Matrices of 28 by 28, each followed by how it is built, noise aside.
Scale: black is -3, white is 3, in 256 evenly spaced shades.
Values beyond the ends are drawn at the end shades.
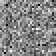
repeating rows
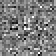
low rank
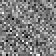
Toeplitz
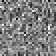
low rank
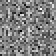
repeating rows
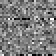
uneven rows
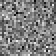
noise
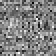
blocks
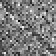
Toeplitz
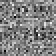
blocks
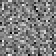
repeating rows
